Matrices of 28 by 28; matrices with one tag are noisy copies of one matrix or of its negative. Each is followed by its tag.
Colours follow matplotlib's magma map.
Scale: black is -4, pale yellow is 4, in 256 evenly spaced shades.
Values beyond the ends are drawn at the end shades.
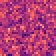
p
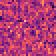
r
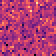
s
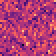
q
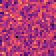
q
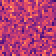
s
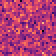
s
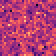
p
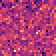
s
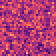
r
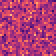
s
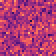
q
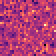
r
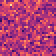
s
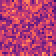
s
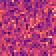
s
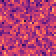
s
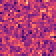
q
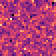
s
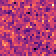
r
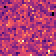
p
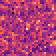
r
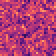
p
